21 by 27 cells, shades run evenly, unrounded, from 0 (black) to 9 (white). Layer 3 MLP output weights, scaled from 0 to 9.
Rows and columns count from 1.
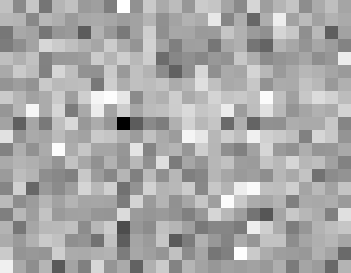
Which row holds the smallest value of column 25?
14
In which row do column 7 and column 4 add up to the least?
3
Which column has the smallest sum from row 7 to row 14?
10
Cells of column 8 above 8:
2
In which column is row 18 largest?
20
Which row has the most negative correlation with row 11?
17
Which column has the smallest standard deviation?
24
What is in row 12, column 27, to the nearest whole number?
6
